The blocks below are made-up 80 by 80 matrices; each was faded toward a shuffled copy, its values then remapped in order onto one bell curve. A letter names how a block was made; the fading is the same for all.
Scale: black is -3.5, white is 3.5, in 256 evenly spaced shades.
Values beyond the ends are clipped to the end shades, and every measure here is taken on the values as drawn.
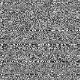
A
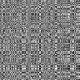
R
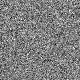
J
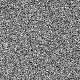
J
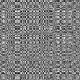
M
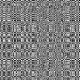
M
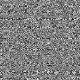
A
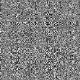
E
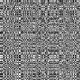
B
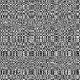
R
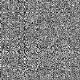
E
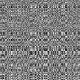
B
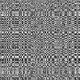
M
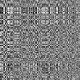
B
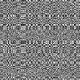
R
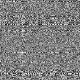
A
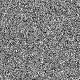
J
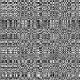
B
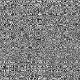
A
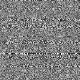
A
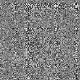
E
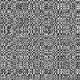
B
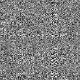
E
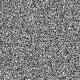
J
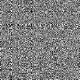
E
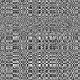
M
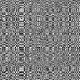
R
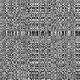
B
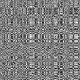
R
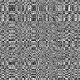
R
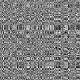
R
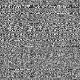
A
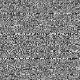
A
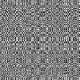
R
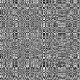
B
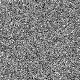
J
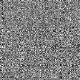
E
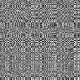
R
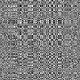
R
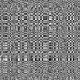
M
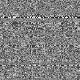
A
